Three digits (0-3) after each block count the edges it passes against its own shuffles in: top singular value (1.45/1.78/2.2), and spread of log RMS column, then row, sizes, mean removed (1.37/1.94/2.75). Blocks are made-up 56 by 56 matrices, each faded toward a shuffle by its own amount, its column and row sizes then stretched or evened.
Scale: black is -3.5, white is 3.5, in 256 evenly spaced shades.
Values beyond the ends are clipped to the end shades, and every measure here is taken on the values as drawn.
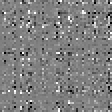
1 3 3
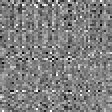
3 1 2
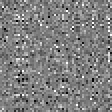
2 2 0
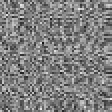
3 1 1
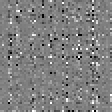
0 3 2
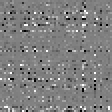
0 2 3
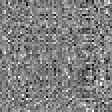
3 2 0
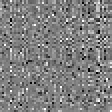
3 2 0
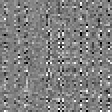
3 3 1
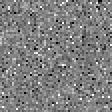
0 0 0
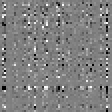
2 3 2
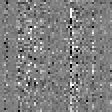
2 3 1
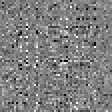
2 2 2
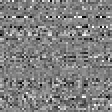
2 0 3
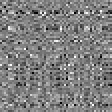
3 0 3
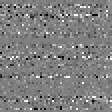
0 0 3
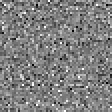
1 0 1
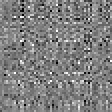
3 2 2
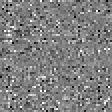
1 1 2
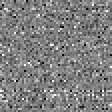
1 0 2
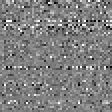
2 0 3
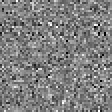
2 1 1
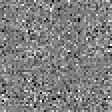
0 2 2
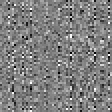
3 3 0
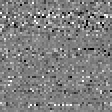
1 0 3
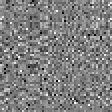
3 0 1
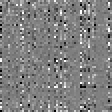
1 3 2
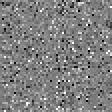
1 1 0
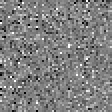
0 2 0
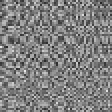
3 0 2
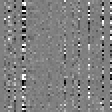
3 3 0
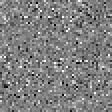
1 0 1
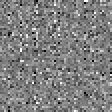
0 2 2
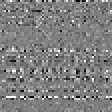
3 1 3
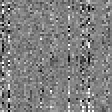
2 3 0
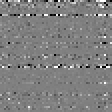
2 1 3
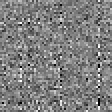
2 2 1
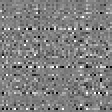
3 1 3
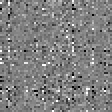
1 2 2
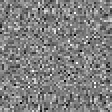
2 0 0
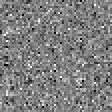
1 1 0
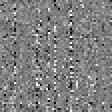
1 3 0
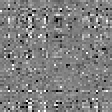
3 2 2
